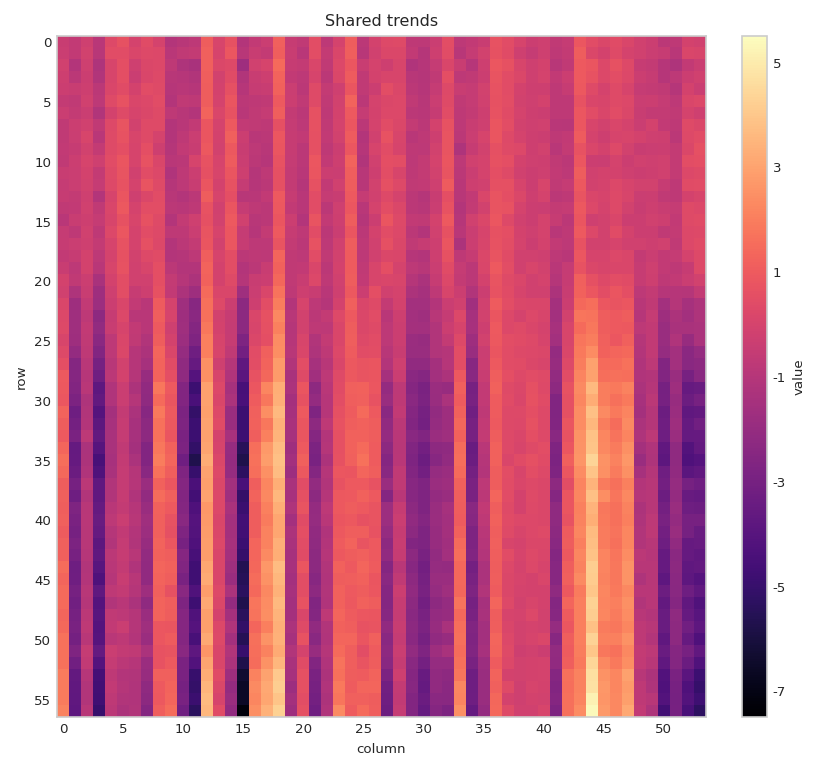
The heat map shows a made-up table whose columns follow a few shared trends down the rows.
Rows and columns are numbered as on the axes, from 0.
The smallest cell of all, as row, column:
56, 15
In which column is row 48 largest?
44
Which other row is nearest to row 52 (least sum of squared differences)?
50
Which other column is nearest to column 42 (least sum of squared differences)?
9
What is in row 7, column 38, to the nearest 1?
0
